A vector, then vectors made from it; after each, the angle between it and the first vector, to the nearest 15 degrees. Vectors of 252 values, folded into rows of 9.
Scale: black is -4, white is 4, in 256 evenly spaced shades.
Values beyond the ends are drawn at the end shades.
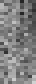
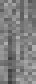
90 degrees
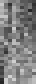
45 degrees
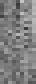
135 degrees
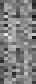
90 degrees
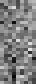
120 degrees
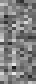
75 degrees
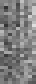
135 degrees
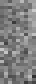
135 degrees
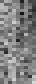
15 degrees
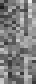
135 degrees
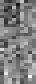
105 degrees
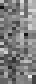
150 degrees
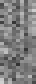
135 degrees
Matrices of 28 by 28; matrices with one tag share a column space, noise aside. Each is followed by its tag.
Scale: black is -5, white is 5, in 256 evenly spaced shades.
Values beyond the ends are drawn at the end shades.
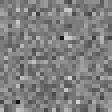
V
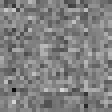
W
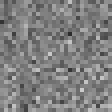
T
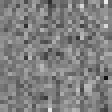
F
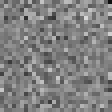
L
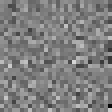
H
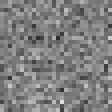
V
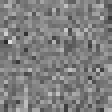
T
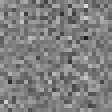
L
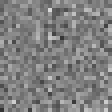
V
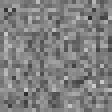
W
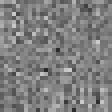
T
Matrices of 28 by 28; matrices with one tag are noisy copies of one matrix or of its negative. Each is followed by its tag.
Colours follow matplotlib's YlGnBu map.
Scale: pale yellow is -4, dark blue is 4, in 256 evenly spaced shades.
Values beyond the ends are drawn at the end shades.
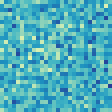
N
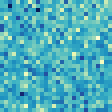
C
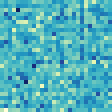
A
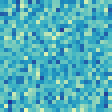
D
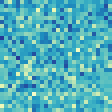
C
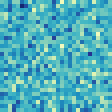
D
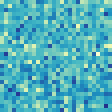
C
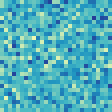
N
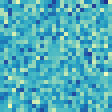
D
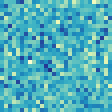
N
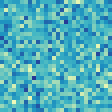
C
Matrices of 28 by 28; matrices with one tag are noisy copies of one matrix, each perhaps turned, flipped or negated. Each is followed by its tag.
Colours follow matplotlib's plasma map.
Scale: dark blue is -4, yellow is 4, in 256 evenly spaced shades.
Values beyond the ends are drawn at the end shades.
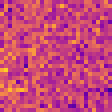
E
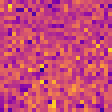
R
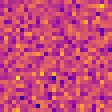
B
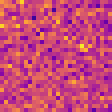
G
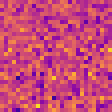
B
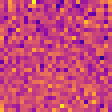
R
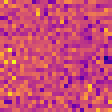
R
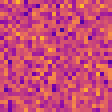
B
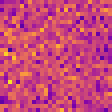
R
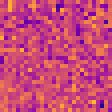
R
